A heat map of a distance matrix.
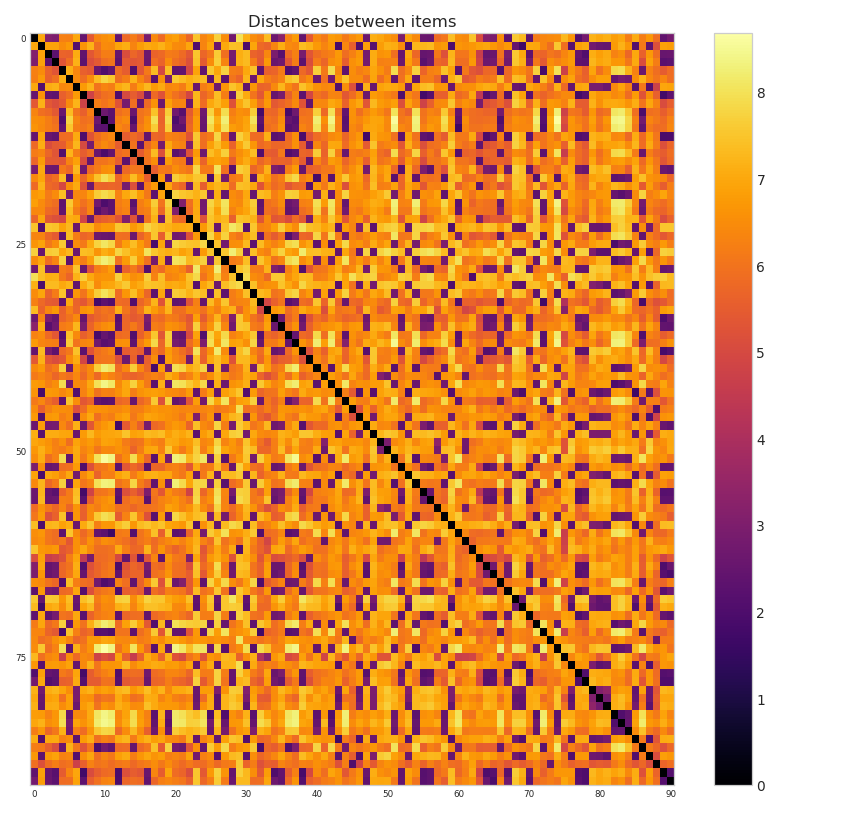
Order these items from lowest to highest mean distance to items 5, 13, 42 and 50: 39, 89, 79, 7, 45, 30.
39, 7, 89, 45, 79, 30
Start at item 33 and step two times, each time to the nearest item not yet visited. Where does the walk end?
32
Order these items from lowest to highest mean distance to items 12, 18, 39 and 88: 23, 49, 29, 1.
49, 1, 23, 29
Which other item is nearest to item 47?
12
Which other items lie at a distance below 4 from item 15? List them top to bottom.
8, 13, 18, 22, 39, 63
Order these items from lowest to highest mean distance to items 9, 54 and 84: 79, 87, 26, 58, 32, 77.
58, 32, 77, 87, 79, 26
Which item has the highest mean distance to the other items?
29
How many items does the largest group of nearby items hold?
22
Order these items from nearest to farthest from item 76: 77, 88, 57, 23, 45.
23, 88, 45, 77, 57
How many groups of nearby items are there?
9
